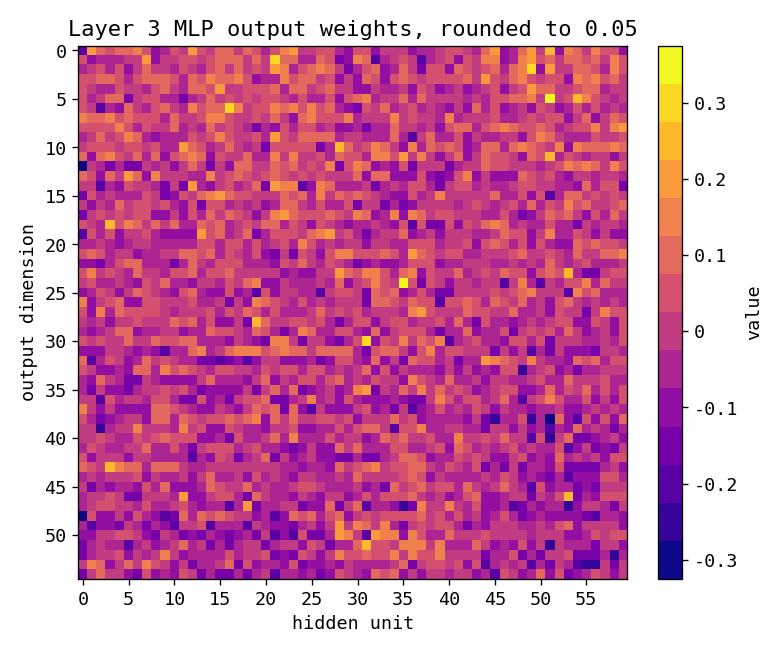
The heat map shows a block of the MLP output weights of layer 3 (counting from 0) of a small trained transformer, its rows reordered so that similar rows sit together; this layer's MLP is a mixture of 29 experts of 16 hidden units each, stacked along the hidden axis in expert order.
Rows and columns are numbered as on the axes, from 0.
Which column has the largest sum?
37
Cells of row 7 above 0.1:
8
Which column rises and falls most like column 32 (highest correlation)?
28
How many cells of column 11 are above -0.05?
31
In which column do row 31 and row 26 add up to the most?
19
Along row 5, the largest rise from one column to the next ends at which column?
51
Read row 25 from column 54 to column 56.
0.15 0.05 0.1
